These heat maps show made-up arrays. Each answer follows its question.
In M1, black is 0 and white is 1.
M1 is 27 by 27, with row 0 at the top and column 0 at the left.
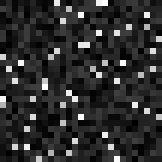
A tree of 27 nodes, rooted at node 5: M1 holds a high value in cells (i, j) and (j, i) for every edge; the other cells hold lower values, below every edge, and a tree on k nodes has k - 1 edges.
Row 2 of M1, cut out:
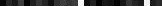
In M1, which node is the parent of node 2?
13
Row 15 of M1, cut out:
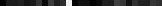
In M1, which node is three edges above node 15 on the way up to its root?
8
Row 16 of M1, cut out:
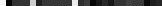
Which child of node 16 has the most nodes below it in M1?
0
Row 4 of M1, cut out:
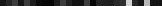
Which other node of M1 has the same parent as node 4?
18
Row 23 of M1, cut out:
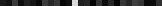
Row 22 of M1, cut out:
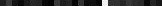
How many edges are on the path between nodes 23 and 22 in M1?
5
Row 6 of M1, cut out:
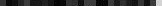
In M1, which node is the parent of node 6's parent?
19
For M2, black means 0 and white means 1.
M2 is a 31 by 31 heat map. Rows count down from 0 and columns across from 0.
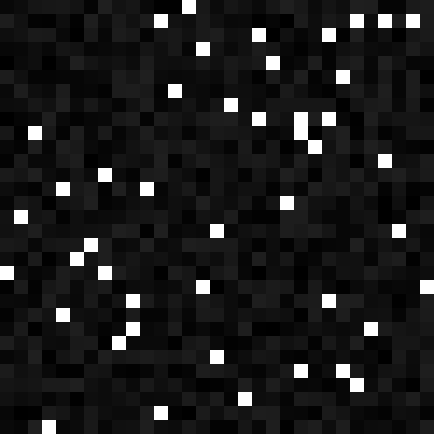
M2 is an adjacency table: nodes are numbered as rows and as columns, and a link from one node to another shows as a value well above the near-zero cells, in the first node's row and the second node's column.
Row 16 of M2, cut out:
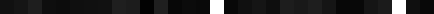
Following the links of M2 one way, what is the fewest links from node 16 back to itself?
6
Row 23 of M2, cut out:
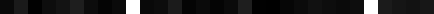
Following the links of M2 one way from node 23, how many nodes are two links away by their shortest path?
3
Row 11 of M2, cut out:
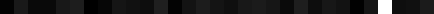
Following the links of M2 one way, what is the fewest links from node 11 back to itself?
5
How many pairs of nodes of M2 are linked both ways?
2
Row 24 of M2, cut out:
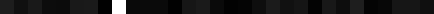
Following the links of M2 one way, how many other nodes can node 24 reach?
8
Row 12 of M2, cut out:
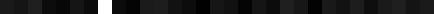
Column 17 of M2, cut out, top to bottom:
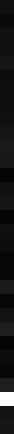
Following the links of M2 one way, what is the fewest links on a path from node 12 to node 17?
4
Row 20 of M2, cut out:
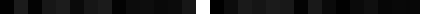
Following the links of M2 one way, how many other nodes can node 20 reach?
3
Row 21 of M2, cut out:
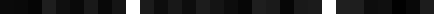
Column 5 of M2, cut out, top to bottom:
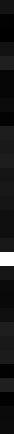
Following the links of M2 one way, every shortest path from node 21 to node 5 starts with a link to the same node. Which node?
node 9
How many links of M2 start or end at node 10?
2
